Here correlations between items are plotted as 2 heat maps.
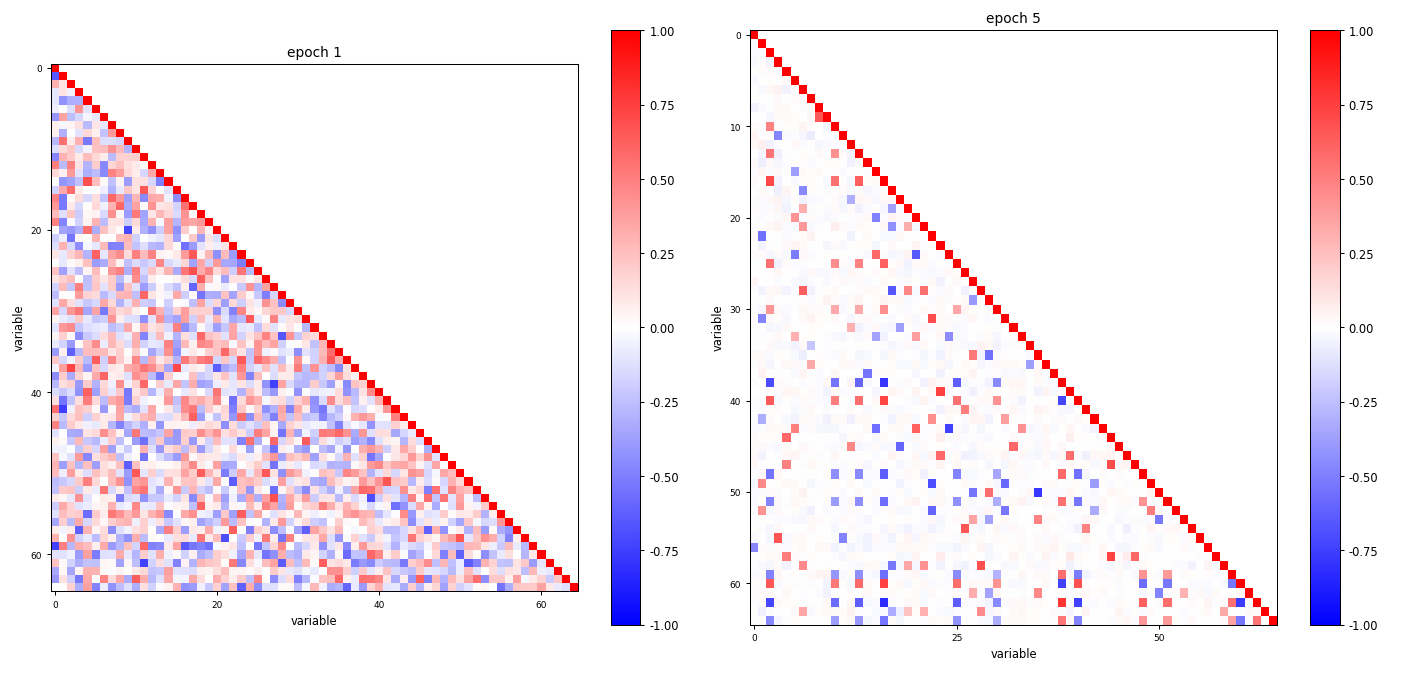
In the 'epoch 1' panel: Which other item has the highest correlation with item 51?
41
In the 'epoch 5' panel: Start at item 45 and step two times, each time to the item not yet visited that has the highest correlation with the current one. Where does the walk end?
12
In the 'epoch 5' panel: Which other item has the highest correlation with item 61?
35
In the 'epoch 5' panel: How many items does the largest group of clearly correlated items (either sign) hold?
14
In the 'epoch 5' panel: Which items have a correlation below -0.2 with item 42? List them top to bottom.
1, 49, 52
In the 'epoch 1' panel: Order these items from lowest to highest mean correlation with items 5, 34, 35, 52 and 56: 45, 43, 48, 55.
48, 43, 55, 45
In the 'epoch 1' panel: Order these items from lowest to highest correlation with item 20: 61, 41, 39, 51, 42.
39, 42, 61, 51, 41
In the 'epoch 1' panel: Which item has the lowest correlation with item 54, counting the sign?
42
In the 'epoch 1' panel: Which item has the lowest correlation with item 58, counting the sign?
21
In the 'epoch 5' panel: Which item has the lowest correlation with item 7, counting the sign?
34
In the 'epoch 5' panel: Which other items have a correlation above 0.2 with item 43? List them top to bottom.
5, 20, 33
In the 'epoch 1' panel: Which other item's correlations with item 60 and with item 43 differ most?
23
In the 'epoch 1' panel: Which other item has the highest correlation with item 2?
37
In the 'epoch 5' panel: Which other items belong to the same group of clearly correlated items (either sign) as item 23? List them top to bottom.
39, 46
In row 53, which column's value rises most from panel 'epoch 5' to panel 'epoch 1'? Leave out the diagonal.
50
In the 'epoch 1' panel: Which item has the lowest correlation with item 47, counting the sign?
27
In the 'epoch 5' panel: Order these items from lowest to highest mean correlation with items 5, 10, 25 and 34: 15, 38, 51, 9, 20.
38, 51, 15, 9, 20
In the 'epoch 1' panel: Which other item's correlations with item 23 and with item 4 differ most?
55
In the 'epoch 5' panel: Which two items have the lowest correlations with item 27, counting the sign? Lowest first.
50, 29
